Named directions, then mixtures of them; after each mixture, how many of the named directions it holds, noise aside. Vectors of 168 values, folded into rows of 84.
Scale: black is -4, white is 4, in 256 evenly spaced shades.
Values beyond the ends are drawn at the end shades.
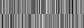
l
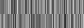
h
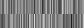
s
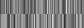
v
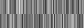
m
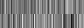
four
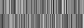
four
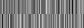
one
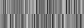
one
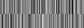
one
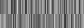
one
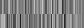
three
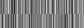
two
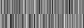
four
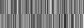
one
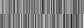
one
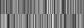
one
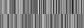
two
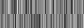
two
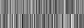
four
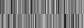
four
